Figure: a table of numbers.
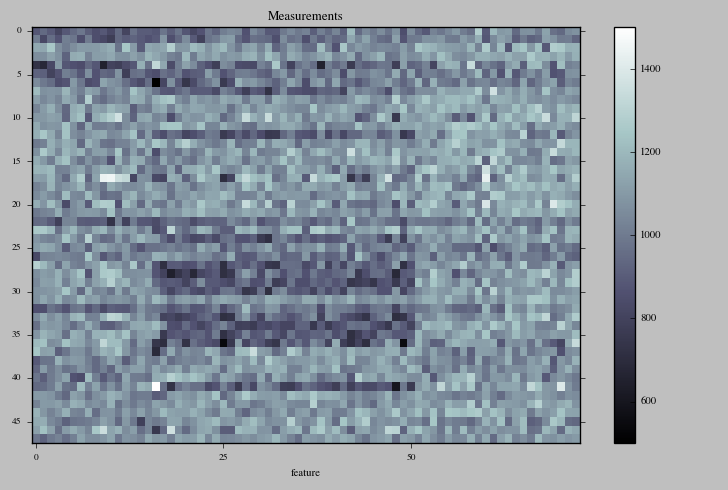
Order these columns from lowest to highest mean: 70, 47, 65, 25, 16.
25, 16, 47, 70, 65
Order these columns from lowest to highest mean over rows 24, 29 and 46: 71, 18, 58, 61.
18, 58, 61, 71
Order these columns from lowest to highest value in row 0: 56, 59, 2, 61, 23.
2, 23, 56, 61, 59
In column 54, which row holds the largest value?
41
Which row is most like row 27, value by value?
12
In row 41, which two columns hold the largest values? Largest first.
16, 70
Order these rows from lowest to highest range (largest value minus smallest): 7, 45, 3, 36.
3, 45, 7, 36
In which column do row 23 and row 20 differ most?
48
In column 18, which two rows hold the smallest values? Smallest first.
28, 41
